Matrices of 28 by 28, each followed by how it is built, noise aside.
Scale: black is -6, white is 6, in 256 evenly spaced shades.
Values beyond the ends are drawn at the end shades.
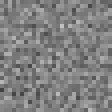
blocks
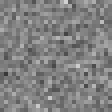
noise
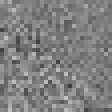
lower triangular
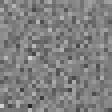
noise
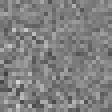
lower triangular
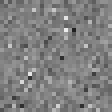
sparse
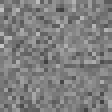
noise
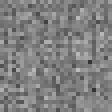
blocks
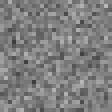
noise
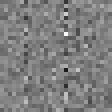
uneven columns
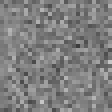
noise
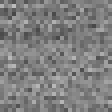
blocks
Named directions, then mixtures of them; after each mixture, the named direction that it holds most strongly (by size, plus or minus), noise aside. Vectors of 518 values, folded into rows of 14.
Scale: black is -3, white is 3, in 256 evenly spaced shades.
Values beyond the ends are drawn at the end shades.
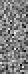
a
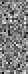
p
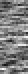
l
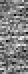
l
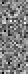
p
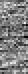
l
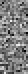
a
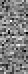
a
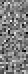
a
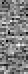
l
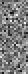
p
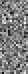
p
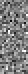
a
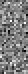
p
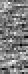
l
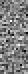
a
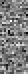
p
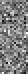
p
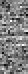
l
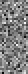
p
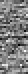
l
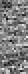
l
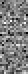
p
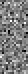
p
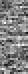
l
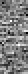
l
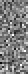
a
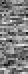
l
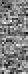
p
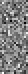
p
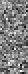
a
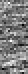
l
